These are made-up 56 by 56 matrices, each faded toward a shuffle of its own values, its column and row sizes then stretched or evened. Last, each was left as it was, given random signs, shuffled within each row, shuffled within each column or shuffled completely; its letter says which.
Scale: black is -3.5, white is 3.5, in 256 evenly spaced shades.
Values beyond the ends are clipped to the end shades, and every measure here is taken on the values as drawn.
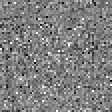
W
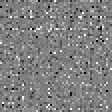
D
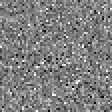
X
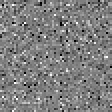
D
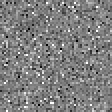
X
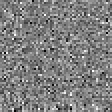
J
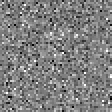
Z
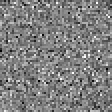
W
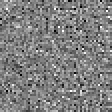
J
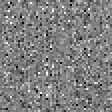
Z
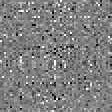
J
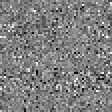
D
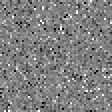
X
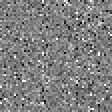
Z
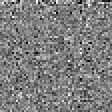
D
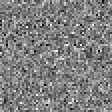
W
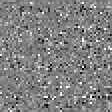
D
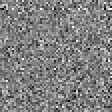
D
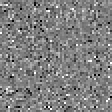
J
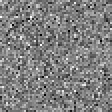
X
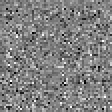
D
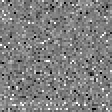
W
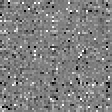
J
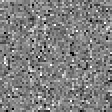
Z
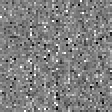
Z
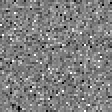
X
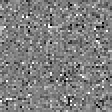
D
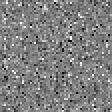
Z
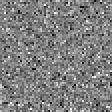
W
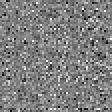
J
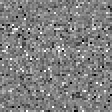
W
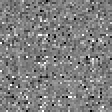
D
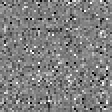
J
